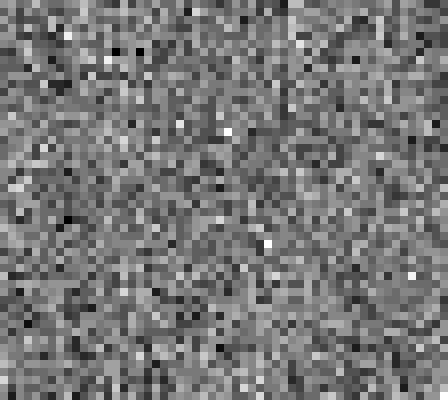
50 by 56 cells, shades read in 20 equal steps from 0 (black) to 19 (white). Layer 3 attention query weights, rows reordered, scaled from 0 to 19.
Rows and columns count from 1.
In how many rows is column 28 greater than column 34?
21
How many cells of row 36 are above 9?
26
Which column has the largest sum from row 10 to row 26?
4
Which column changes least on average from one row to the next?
44
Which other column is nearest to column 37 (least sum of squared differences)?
51
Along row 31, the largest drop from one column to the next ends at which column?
35
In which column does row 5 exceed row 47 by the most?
9
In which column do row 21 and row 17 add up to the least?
40
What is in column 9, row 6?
7
